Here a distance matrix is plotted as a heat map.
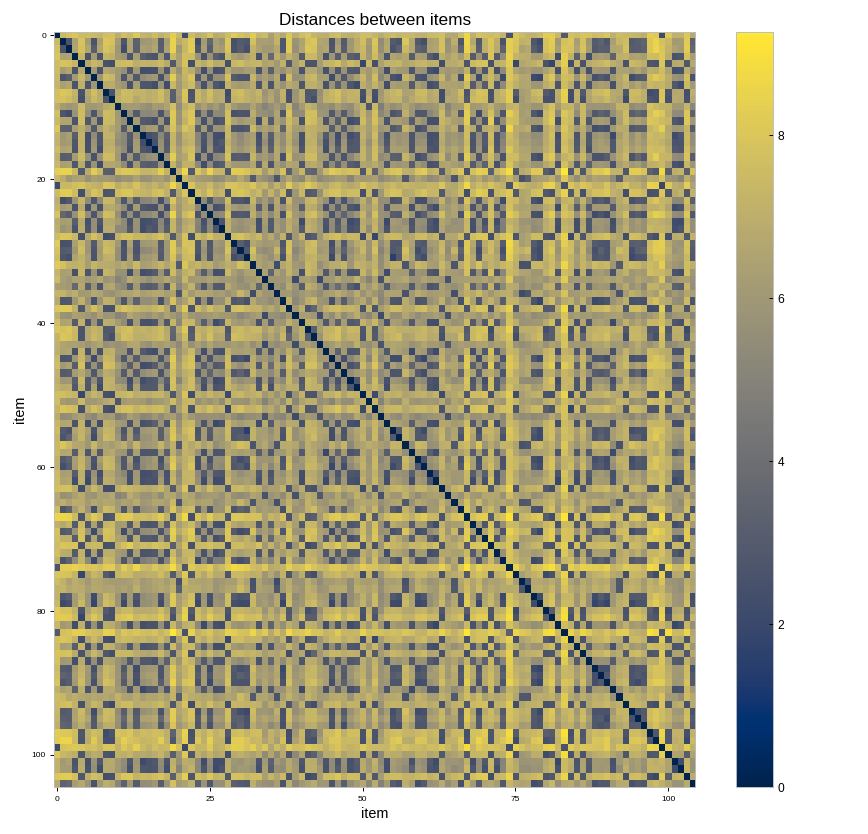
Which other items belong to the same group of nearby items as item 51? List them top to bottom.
10
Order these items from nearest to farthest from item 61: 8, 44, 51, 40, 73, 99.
40, 44, 73, 51, 8, 99
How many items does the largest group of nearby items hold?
31
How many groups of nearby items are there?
7
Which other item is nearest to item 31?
55
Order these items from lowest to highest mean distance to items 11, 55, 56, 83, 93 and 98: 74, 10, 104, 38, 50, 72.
104, 50, 38, 10, 72, 74
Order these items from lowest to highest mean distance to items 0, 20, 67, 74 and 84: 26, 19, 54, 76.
19, 76, 26, 54
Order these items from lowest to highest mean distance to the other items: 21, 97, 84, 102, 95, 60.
102, 60, 95, 84, 97, 21
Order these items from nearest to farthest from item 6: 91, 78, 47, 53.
78, 47, 53, 91
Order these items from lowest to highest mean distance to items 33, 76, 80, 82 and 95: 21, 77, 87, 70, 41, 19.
87, 70, 77, 41, 19, 21
